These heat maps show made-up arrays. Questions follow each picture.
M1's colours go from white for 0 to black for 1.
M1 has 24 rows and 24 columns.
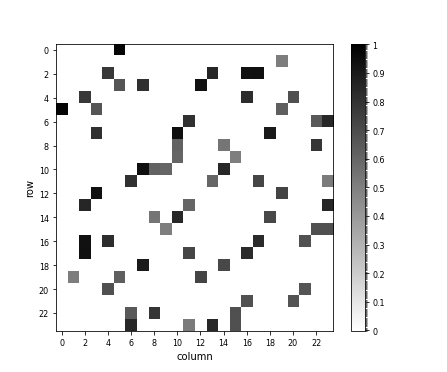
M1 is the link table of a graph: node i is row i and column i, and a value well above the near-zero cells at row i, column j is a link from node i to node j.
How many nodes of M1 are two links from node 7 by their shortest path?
5
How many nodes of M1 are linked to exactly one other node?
2
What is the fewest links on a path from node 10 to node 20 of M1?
7
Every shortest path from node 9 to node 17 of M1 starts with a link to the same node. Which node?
node 15
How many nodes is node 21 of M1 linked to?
2
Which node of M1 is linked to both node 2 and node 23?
node 13
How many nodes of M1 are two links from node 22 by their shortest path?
5
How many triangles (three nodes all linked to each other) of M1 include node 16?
2
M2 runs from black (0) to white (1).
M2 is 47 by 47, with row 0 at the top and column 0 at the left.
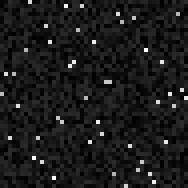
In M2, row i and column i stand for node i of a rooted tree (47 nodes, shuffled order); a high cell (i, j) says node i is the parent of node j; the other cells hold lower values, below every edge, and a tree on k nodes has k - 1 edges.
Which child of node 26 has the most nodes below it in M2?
4
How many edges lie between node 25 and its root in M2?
9
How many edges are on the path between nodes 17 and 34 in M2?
9
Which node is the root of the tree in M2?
5
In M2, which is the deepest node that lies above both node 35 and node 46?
30
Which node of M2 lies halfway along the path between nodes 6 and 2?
23
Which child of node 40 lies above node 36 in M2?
10
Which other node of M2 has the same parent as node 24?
15
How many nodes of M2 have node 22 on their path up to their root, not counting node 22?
2
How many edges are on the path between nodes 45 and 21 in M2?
7
